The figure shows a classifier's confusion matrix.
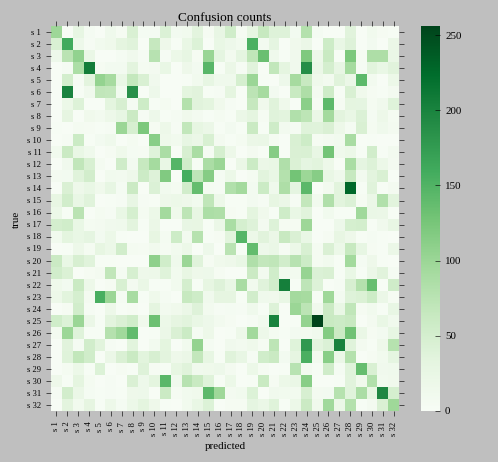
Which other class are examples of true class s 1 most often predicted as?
s 24
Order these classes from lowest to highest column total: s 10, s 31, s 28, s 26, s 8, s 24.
s 31, s 10, s 8, s 26, s 28, s 24
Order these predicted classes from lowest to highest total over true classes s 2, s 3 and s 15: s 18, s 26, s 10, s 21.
s 18, s 21, s 10, s 26
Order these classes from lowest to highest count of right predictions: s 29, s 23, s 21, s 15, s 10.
s 21, s 15, s 23, s 10, s 29
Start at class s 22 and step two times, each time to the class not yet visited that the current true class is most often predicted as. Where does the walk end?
s 11
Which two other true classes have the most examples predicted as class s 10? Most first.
s 25, s 20
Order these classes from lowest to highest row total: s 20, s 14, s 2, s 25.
s 2, s 20, s 14, s 25
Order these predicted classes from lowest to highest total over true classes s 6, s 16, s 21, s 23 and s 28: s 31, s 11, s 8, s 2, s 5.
s 31, s 11, s 5, s 2, s 8
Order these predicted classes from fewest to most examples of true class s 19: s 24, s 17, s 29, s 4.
s 4, s 29, s 24, s 17
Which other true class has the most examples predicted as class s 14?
s 27
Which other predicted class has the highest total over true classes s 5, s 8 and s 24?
s 23
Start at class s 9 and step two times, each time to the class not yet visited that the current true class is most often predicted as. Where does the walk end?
s 26
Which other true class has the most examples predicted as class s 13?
s 20
